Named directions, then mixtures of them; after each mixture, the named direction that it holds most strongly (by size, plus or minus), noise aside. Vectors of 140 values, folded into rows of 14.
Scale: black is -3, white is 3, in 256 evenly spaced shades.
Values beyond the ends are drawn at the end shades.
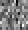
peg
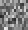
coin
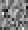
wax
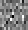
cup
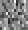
peg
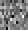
cup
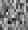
coin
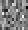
wax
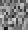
coin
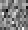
wax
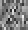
cup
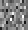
cup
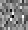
cup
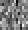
peg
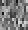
wax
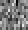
peg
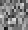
coin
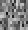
peg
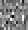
cup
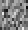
wax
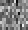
peg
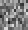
coin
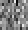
peg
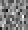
wax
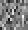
cup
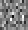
cup
